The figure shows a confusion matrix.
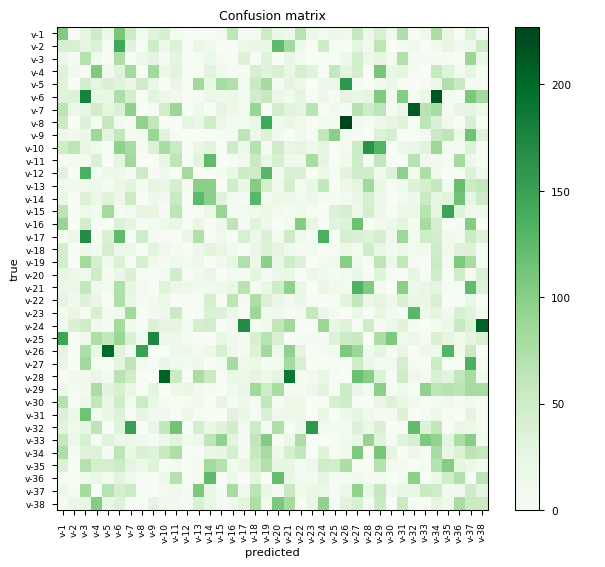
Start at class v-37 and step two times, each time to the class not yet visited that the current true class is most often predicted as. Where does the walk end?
v-36
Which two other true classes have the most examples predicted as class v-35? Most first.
v-15, v-26
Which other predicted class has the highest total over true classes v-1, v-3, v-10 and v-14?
v-6
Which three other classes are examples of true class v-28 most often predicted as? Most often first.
v-10, v-21, v-27
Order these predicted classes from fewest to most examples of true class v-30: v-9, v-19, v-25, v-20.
v-20, v-9, v-25, v-19
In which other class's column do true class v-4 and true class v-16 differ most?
v-29
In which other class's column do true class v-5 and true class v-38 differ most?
v-26
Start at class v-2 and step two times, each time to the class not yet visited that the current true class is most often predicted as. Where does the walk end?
v-34
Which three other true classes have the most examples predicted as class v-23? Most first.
v-32, v-11, v-7
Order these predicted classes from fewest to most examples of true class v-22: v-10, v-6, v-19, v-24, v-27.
v-24, v-10, v-19, v-27, v-6
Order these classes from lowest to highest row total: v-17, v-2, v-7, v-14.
v-2, v-14, v-17, v-7
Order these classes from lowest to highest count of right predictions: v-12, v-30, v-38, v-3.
v-30, v-38, v-3, v-12
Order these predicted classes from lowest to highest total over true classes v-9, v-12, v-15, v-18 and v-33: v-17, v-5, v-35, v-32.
v-32, v-17, v-5, v-35
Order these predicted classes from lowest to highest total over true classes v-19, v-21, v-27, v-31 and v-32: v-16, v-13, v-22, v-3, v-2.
v-2, v-13, v-22, v-16, v-3
